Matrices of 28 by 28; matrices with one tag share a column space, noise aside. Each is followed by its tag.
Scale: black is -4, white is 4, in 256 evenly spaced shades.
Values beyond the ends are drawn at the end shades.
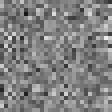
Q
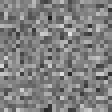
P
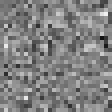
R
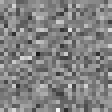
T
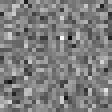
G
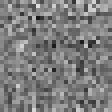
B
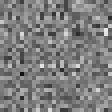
P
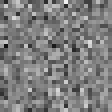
B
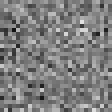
P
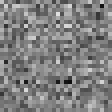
G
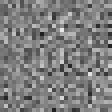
P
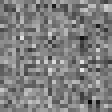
G
